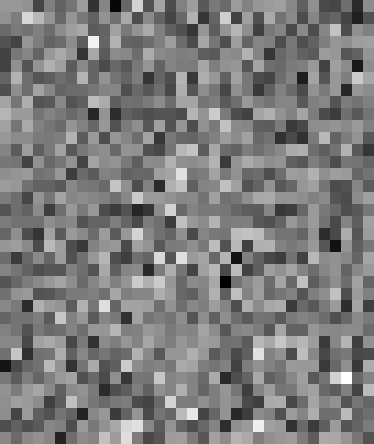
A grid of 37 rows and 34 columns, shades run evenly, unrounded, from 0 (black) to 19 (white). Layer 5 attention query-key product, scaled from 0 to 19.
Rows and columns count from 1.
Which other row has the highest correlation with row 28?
14
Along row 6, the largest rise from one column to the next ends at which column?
34
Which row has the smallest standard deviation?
28
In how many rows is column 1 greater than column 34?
17
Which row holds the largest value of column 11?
16
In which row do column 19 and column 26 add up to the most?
29
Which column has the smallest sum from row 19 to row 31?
3
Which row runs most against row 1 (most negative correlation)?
4
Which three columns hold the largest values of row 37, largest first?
12, 10, 22
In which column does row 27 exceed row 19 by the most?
13
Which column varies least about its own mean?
19
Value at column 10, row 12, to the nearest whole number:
6
